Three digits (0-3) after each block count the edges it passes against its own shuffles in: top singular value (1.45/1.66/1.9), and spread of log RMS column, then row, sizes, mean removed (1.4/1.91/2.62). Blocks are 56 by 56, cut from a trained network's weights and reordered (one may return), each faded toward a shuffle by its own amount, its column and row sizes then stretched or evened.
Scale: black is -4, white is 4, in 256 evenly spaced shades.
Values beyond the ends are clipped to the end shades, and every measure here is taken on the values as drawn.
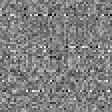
2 0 2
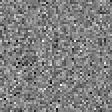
1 1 0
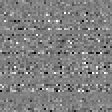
1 0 3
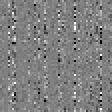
1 3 1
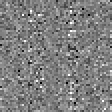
1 2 0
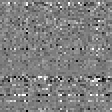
2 1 3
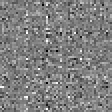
0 2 2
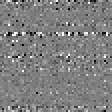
3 1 3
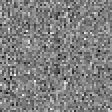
2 1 0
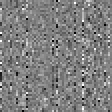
2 3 0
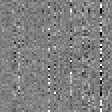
3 3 0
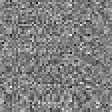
3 1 0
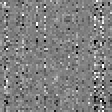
2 3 0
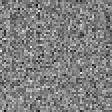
1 1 0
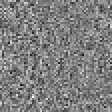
2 1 0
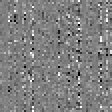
0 3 1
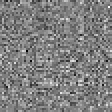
3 0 2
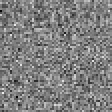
3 0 0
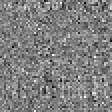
2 1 1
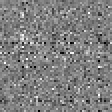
2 1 2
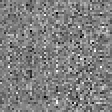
1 2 1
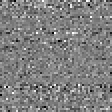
0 0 3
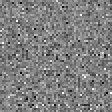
1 0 1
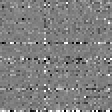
3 1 3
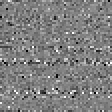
0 0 3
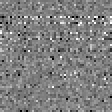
3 1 2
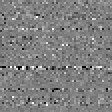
2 0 3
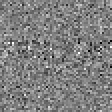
0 1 1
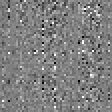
0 3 2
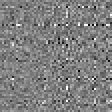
3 2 2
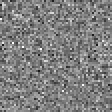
0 0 1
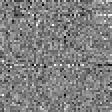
2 0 1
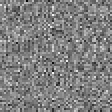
3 1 0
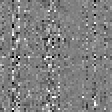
2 3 1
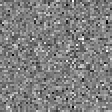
1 1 1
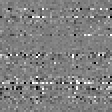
1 1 3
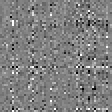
3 3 1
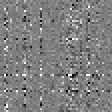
3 3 1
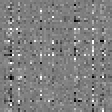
2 3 2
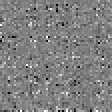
1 2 2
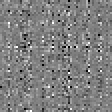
1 3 2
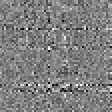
3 1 2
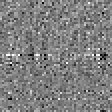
2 1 2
